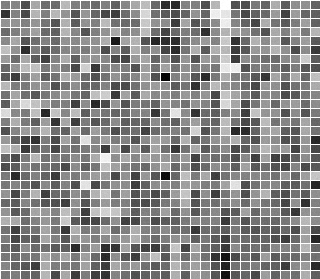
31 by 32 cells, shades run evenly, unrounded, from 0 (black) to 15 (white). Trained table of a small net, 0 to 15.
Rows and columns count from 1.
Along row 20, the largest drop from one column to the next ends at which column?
22
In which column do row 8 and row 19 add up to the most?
23
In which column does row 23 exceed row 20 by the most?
17
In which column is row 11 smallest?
12
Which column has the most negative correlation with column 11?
20
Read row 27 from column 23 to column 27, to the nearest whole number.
4 7 6 6 6
